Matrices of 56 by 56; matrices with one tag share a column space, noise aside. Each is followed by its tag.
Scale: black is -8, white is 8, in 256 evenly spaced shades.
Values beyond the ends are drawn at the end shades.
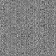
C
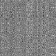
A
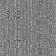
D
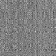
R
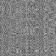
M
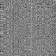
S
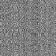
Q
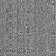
M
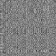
M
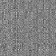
R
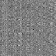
Q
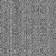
M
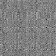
R
